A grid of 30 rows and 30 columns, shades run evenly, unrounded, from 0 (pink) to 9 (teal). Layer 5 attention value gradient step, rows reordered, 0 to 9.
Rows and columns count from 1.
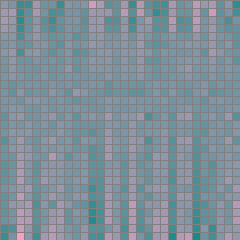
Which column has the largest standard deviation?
3
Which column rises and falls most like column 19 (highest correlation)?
1
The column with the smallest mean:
14
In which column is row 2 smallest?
27
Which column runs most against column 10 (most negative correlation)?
9
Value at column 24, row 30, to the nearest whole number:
2
